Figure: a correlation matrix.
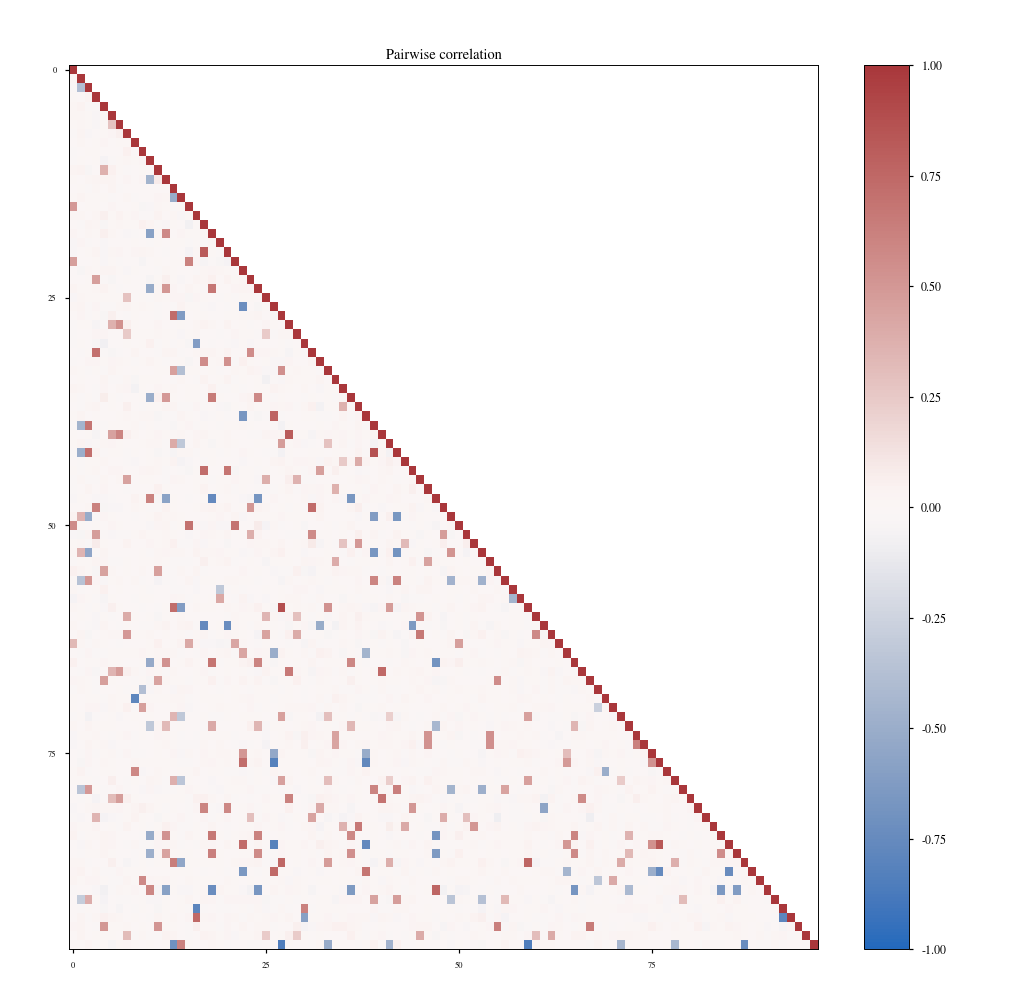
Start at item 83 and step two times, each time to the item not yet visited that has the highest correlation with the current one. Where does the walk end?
52
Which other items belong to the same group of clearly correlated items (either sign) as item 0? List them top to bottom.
15, 21, 50, 63
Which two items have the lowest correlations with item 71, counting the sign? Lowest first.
96, 14
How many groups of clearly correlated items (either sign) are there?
16
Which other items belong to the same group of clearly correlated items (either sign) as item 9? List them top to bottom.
68, 70, 89
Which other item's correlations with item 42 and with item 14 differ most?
39
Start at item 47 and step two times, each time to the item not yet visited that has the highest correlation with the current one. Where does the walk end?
10
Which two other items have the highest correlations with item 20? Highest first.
17, 44
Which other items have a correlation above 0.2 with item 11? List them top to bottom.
4, 55, 67, 94
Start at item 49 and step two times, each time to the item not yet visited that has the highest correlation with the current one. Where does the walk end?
1
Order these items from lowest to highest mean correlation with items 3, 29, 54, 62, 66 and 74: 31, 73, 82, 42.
42, 82, 31, 73
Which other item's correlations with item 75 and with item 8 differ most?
69
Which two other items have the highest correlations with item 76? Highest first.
85, 22
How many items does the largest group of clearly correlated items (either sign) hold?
11
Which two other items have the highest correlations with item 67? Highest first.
94, 55
